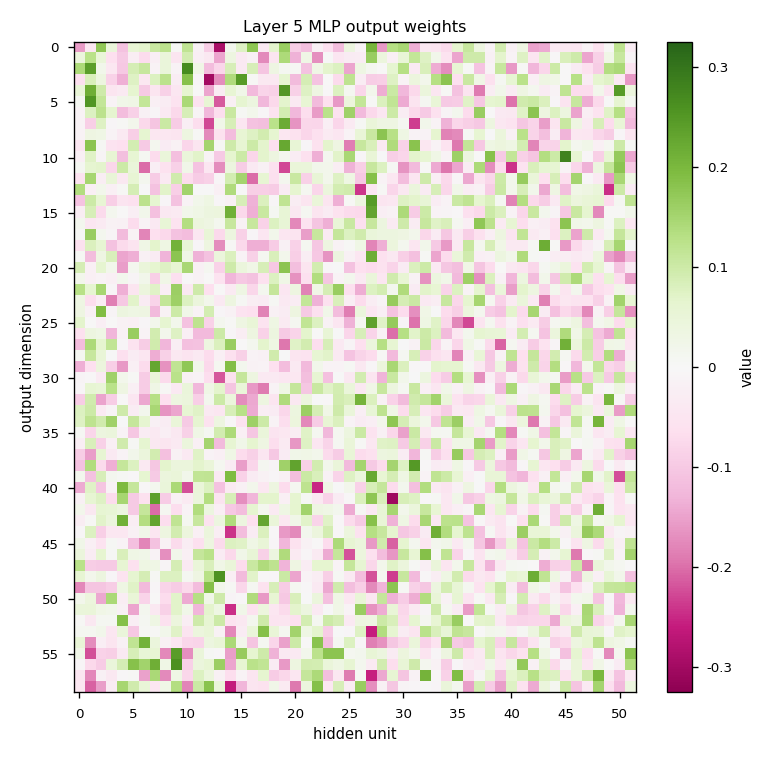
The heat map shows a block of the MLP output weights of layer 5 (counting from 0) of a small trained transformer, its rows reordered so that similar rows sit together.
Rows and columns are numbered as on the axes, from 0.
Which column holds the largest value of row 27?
45
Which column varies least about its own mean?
18
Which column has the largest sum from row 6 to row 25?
27
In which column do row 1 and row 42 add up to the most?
37
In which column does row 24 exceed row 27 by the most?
42
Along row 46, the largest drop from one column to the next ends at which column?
25
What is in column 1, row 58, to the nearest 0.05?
-0.2
